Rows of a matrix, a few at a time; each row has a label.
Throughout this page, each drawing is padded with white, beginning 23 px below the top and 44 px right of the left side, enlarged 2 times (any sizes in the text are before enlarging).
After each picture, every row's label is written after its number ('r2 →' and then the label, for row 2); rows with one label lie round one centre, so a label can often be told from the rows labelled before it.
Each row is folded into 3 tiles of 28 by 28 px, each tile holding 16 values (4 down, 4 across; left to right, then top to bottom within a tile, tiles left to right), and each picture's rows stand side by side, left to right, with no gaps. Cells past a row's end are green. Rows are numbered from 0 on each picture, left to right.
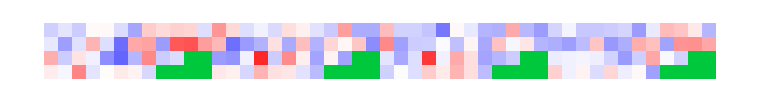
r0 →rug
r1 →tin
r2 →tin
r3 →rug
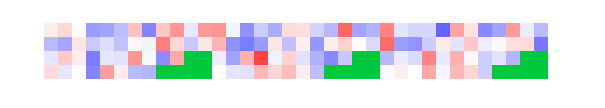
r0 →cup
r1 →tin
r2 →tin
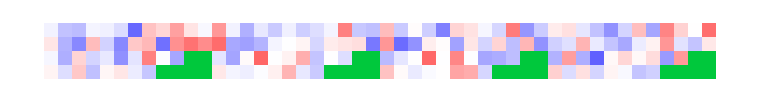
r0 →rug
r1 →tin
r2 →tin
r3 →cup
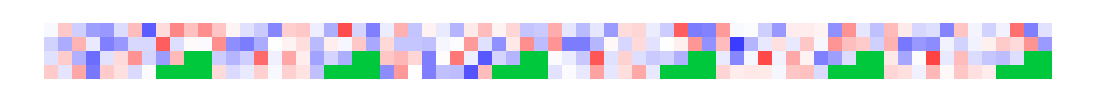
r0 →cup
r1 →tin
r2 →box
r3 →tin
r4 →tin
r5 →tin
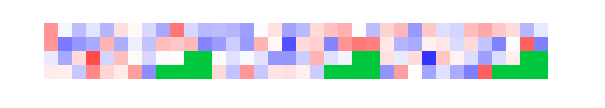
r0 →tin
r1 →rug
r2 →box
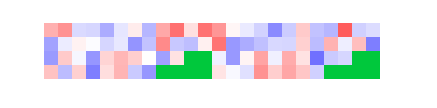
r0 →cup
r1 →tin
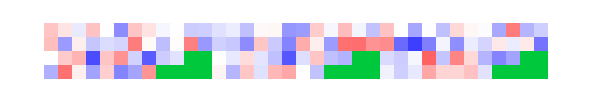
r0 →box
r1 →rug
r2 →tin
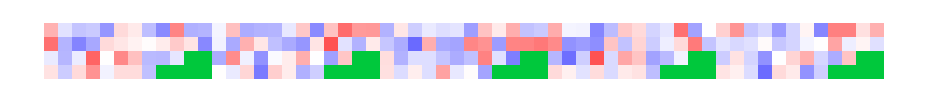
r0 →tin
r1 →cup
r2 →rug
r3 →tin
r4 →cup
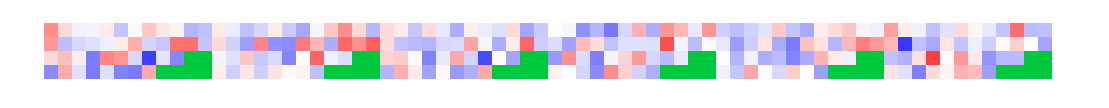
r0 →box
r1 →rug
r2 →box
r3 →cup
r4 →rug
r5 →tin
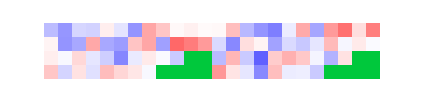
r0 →rug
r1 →cup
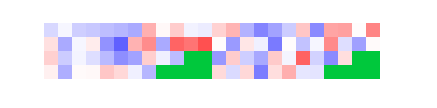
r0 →rug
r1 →cup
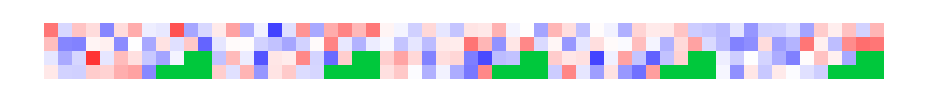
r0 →tin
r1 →cup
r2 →box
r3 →box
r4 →rug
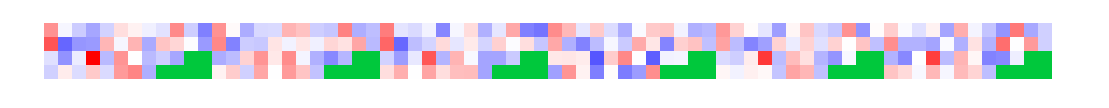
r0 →tin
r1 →tin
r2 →tin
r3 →box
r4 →tin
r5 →tin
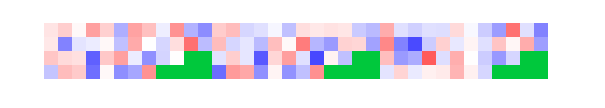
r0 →box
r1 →box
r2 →tin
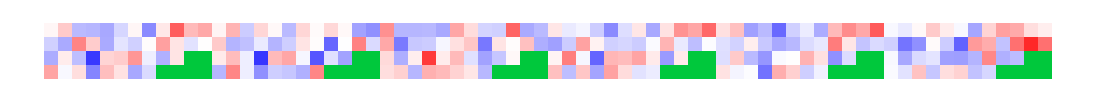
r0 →cup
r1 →box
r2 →tin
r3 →cup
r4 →cup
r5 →rug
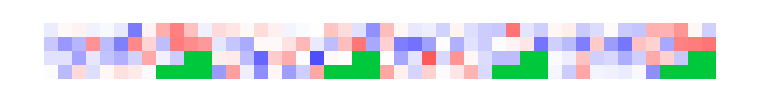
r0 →rug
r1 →box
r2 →tin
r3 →rug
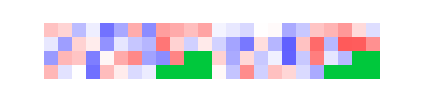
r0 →cup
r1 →rug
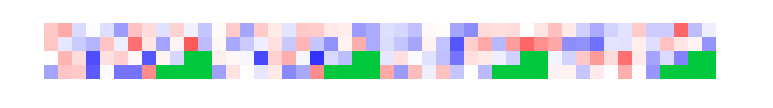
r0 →box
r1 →box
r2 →rug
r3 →tin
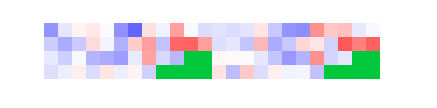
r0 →rug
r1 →rug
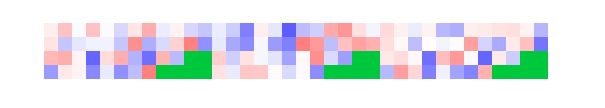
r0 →box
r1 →rug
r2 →box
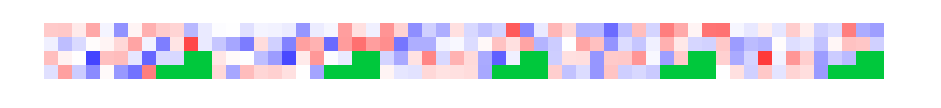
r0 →box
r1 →rug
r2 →tin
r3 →cup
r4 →tin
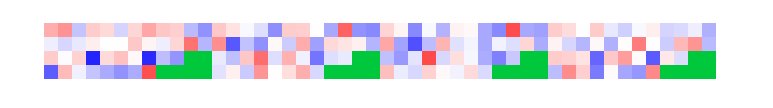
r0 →box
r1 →tin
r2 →tin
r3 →box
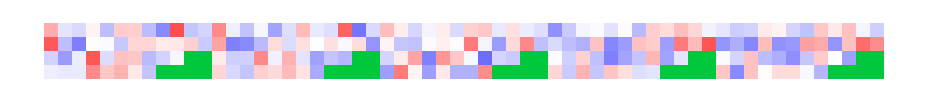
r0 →tin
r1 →tin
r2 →box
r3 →rug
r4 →rug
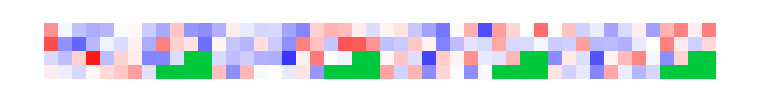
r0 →tin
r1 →rug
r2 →cup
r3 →cup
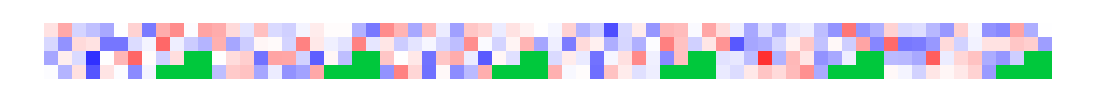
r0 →cup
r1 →box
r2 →box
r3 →cup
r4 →tin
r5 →tin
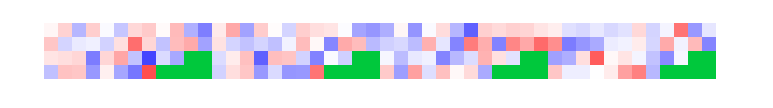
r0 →box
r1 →box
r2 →rug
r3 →tin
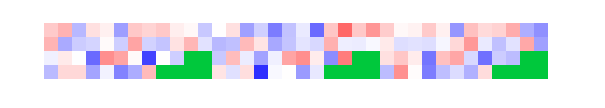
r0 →box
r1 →cup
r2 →box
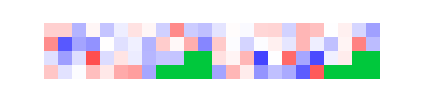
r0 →tin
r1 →box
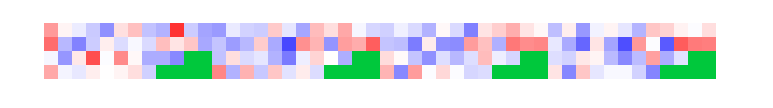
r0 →tin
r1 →rug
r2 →rug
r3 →rug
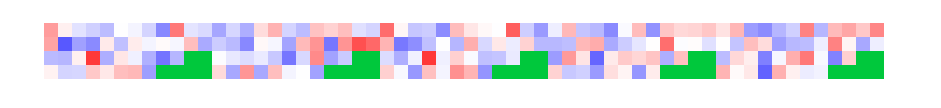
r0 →tin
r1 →rug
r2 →tin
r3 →cup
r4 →cup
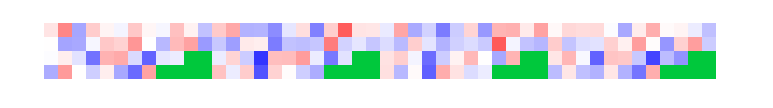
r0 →box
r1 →cup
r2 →cup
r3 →box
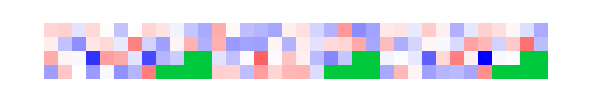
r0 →box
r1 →tin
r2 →box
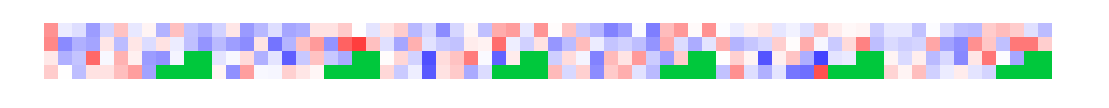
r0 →tin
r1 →rug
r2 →cup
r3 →cup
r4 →box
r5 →rug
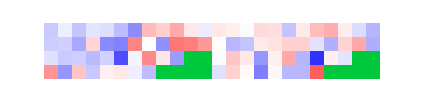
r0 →rug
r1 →box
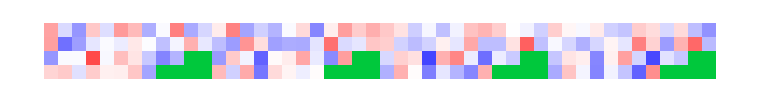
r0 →tin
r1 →cup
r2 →box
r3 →box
